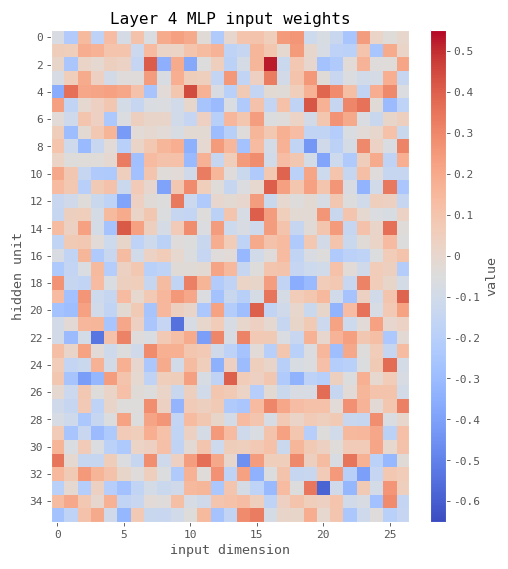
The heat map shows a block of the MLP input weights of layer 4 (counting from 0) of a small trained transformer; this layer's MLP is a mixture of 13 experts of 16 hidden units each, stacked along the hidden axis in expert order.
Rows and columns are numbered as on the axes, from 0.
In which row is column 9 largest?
12
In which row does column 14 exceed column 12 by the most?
35
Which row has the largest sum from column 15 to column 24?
27
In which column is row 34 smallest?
24
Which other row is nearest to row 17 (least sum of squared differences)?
15
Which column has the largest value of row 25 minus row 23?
13
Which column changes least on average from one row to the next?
6
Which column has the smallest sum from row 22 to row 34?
3
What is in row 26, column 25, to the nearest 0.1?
0.1
